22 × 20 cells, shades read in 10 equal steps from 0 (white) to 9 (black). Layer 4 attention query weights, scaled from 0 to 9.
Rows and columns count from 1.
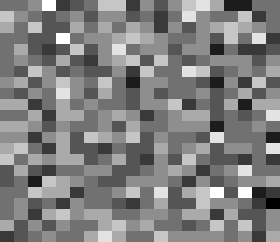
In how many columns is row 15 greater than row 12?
11
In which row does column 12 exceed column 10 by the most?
3
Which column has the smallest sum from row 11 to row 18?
5
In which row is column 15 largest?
16
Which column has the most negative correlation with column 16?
6
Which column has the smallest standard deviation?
13
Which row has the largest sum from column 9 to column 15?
8
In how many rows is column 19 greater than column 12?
11
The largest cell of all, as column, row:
20, 19
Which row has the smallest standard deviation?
12
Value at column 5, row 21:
4
